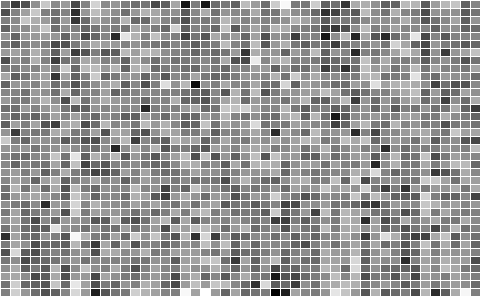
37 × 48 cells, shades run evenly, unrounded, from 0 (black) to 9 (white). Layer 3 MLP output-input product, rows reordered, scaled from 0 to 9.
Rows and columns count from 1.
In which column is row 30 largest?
8
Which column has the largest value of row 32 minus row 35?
28
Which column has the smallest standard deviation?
3
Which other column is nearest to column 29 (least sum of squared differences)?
5
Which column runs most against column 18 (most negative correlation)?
16
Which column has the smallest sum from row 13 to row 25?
9
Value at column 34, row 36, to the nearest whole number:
6
